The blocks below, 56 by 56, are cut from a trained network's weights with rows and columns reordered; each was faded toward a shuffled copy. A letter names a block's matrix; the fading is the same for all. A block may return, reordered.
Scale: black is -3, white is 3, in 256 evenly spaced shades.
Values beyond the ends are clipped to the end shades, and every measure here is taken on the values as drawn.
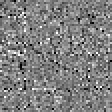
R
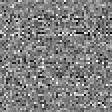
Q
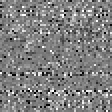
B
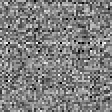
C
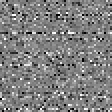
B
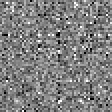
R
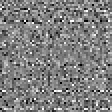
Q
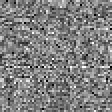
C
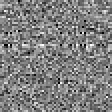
C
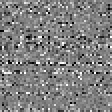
B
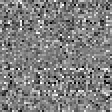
Q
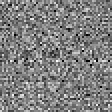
C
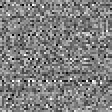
C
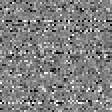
B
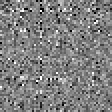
R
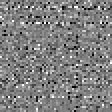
Q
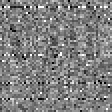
C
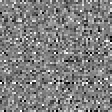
Q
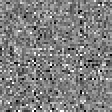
R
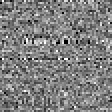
C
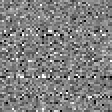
B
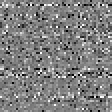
B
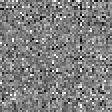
R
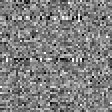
C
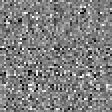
Q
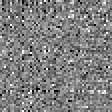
R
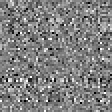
Q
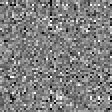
R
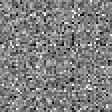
R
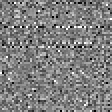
C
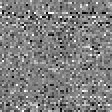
Q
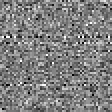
C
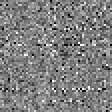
B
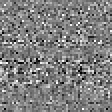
Q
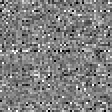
B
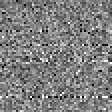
C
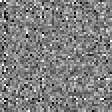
R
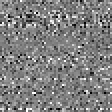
Q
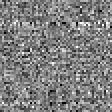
C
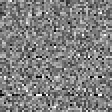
C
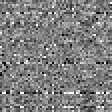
C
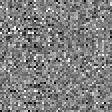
R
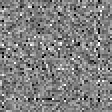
R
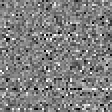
B
